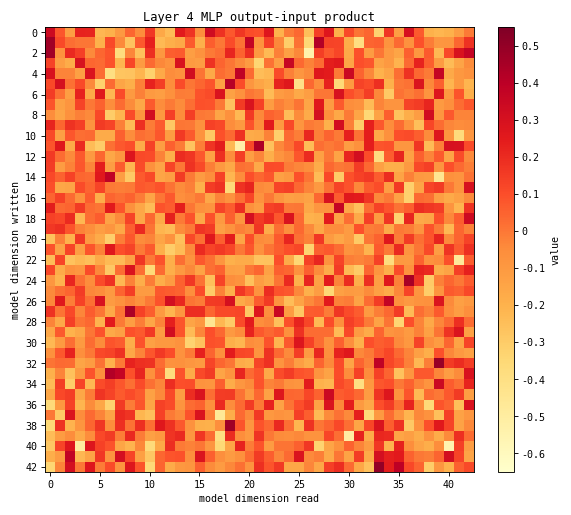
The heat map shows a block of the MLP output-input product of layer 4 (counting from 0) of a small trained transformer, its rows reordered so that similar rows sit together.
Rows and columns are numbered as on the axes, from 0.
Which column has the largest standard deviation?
0
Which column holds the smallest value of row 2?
26
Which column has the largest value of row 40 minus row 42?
12
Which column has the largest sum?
42
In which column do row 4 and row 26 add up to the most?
39
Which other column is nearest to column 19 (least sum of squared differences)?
4
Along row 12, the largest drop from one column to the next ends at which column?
33
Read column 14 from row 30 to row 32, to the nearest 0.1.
-0.3 0 -0.1
